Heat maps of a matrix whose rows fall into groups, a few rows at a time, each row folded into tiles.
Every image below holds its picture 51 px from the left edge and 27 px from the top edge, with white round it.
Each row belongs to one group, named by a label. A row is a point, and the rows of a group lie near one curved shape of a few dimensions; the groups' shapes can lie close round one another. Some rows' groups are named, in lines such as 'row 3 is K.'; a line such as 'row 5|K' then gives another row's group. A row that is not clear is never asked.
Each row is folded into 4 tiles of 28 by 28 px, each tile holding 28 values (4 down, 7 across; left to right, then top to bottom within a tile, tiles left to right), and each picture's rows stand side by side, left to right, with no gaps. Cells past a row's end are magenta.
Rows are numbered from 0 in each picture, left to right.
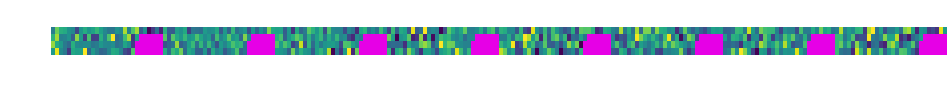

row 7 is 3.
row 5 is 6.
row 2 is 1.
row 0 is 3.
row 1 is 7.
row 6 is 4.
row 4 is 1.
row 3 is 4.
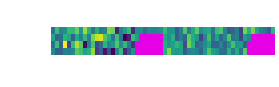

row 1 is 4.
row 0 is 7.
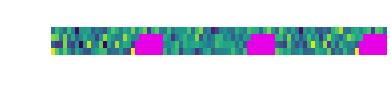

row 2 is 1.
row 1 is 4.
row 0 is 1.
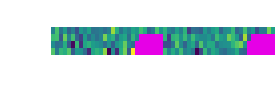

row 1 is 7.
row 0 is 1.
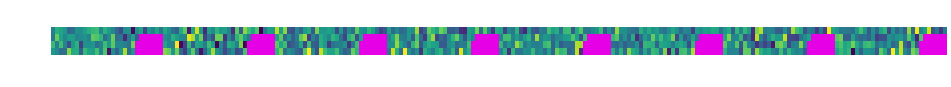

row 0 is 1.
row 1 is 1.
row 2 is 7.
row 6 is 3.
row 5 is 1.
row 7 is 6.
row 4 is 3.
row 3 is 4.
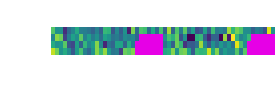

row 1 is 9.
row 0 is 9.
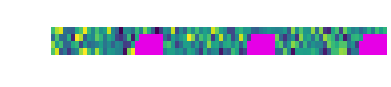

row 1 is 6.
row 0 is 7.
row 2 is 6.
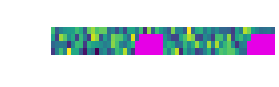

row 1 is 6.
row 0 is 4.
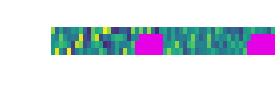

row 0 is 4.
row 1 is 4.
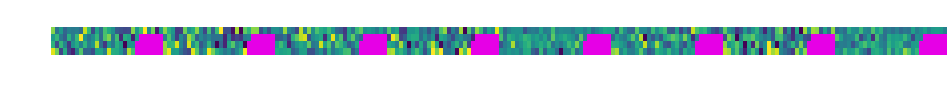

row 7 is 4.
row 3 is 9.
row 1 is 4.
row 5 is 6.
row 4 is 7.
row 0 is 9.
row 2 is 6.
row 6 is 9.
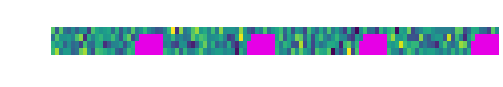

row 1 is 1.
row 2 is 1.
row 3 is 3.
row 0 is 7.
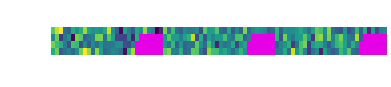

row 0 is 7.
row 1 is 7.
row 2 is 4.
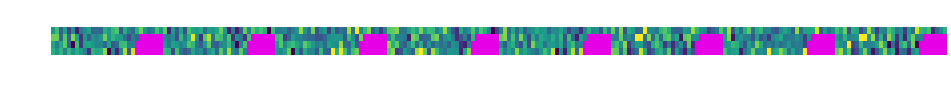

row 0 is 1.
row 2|6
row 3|7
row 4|1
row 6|4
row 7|1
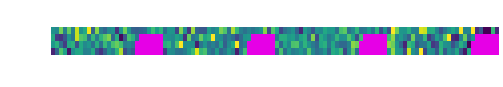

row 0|6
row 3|3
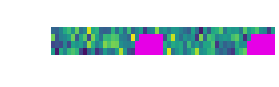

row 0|4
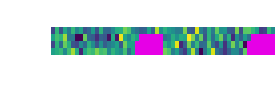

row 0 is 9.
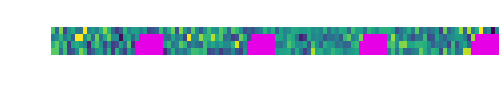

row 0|1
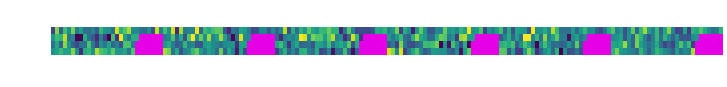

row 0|9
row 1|1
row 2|6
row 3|1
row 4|1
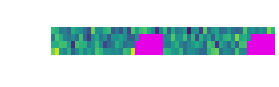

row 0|4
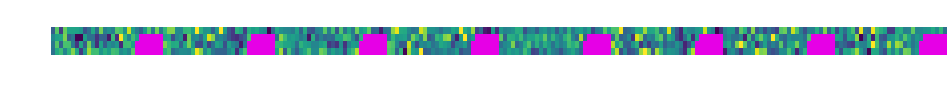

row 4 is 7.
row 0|9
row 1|7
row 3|3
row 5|7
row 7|4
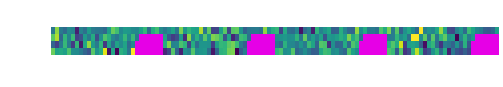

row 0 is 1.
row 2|7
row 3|1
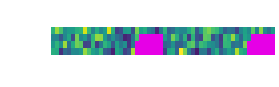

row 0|7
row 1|4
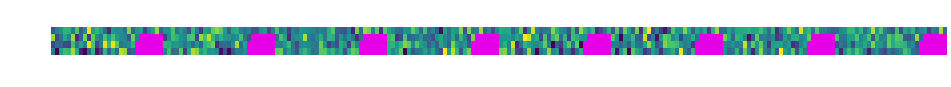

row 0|4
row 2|9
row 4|1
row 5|4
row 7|4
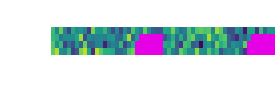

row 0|7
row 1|1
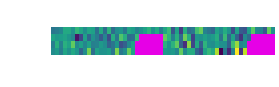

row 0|9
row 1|1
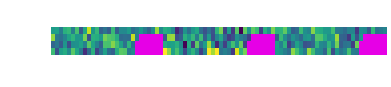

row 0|4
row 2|1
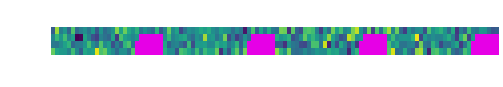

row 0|9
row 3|7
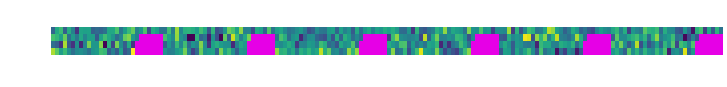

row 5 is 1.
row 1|9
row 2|9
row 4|6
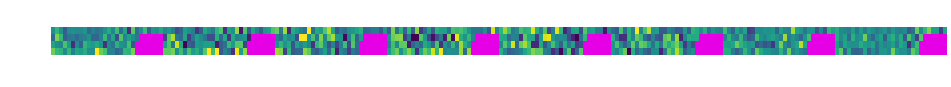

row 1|9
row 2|1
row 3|9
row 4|7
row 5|6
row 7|9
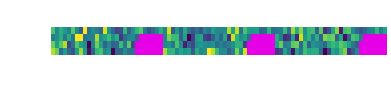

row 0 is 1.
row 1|9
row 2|6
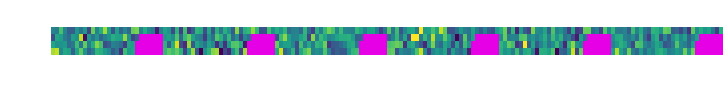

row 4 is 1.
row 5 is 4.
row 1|1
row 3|1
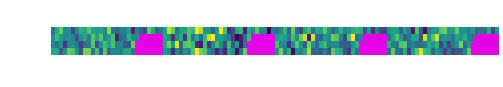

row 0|1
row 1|7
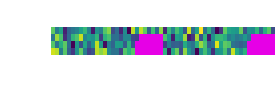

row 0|9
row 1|4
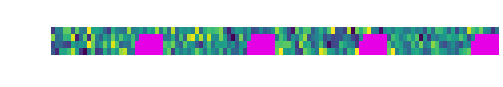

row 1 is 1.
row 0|4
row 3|6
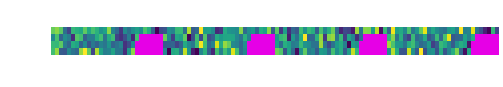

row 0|7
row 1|4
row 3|3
